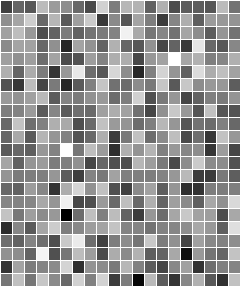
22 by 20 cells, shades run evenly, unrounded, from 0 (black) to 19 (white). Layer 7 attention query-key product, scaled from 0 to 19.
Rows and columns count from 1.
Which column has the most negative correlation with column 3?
4
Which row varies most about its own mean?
22
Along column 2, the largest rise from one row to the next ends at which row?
8
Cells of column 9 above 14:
5
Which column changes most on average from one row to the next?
6
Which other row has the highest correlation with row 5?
17
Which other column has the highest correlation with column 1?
3
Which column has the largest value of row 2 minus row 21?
7
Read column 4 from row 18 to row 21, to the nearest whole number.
12 8 18 10
